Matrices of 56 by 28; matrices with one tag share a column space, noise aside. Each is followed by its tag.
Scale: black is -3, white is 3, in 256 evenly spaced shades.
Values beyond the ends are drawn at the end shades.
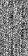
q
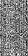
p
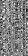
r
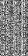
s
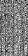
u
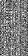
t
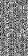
q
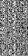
r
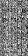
r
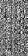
r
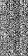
p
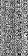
p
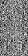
s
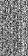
r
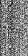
q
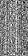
s
